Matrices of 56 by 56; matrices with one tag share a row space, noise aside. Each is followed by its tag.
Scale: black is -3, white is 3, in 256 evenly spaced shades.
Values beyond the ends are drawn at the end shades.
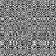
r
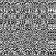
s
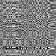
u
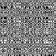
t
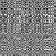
t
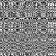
s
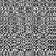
s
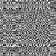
u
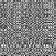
t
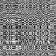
u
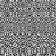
r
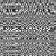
u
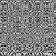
t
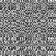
s
